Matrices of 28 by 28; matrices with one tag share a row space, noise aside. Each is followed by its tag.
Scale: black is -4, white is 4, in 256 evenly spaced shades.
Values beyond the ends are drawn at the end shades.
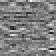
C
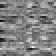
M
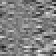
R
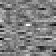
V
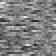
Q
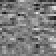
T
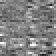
M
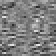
T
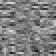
T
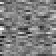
V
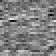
C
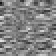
V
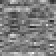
C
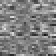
T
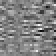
R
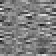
V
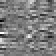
M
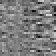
R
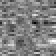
T
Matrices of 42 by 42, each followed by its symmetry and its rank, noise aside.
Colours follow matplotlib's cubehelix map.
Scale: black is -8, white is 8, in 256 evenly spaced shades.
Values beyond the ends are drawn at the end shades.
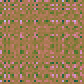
no symmetry, rank two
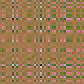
no symmetry, rank one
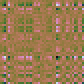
symmetric, rank one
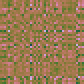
antisymmetric, rank two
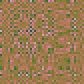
symmetric, rank three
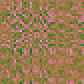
no symmetry, rank three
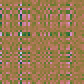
no symmetry, rank one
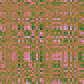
no symmetry, rank two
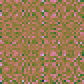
no symmetry, rank three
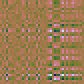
no symmetry, rank one
